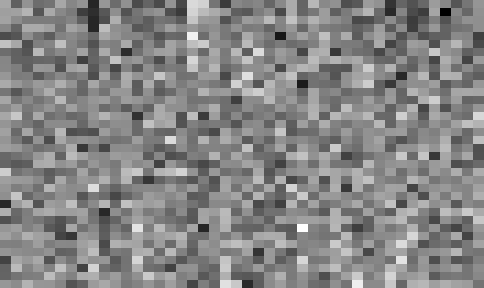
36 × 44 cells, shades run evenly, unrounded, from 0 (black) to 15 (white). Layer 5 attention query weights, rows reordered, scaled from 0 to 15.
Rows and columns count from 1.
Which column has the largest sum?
29
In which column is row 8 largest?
18
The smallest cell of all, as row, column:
2, 41
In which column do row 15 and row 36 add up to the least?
23
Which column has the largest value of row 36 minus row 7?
33
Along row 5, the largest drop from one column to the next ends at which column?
19
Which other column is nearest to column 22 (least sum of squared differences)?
4
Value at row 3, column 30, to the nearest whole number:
9
